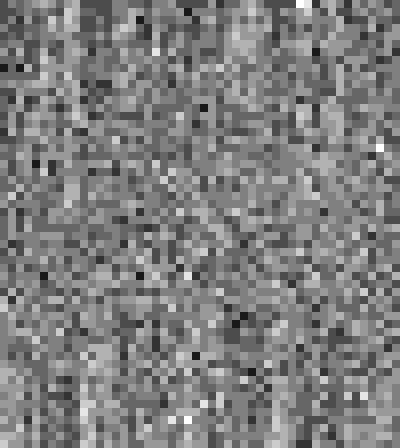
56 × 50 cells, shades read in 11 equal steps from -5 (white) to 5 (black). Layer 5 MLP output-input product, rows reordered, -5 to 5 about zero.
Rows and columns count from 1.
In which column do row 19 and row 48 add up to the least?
48
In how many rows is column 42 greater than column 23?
21
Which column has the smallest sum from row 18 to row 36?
39
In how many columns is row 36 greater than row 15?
21
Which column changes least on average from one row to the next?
42
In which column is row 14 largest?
26
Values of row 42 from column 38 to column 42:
-1 0 0 -2 2
